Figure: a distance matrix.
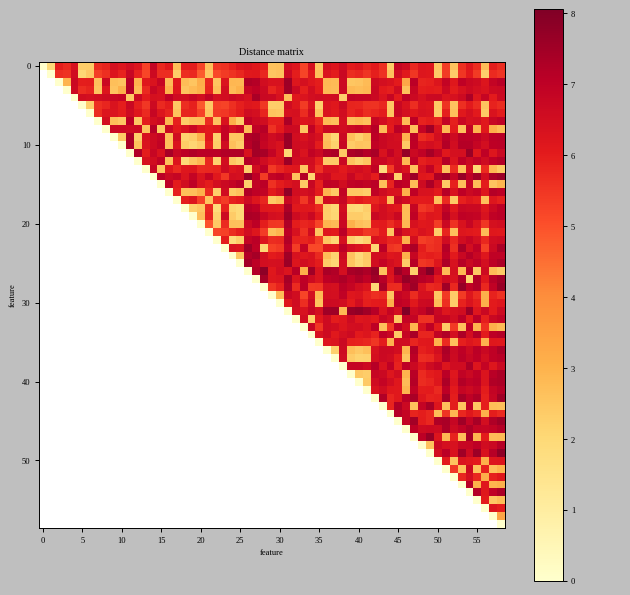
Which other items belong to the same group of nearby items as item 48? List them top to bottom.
49
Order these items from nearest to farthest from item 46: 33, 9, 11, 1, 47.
9, 1, 33, 47, 11
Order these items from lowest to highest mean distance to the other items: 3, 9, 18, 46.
18, 3, 9, 46
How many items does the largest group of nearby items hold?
19
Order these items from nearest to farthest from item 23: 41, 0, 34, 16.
34, 0, 41, 16
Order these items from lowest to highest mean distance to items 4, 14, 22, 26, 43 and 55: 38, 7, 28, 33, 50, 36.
33, 38, 7, 36, 50, 28
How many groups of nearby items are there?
8
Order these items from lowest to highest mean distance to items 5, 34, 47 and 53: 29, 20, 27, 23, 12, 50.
29, 50, 20, 23, 12, 27
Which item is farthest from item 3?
31
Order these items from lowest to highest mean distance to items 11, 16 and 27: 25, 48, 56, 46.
25, 46, 56, 48
